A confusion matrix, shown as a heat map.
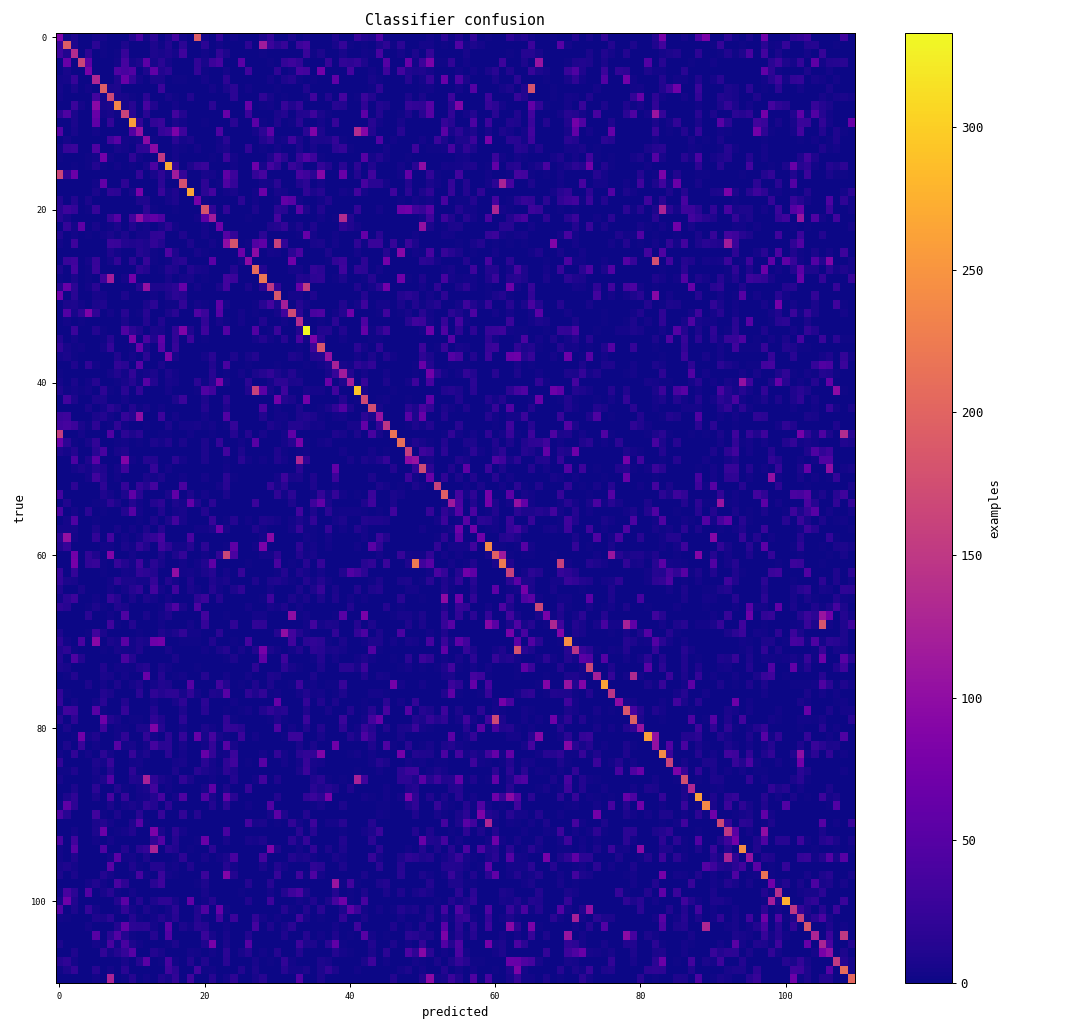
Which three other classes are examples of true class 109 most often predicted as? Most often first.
7, 51, 101
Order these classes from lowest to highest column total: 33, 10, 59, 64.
64, 10, 33, 59
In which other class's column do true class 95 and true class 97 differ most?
92
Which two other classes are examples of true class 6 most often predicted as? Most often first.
65, 85
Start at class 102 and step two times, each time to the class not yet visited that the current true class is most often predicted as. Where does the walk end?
63
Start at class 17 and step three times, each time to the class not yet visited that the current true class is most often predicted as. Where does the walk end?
33
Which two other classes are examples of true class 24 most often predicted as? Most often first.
30, 92
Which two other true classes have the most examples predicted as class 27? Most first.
41, 25
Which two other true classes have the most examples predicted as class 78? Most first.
68, 104
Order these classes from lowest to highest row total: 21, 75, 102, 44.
44, 102, 75, 21
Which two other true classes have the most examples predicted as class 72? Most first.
75, 106
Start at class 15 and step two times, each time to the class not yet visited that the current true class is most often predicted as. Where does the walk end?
106
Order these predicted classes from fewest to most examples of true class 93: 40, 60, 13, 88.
40, 13, 88, 60
